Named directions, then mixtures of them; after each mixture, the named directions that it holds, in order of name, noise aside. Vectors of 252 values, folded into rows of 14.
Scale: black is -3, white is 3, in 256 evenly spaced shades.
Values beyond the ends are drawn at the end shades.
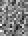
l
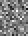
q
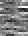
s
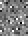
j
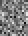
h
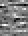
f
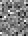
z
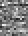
f, q.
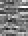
s.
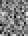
h.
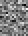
f, q.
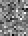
q, s.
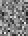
h.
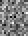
h, l.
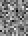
q.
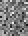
h, l, z.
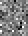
h, j, l.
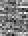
l, s.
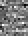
f, j.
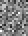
j, l.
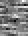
f, s.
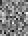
h, j, l.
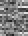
l, s.
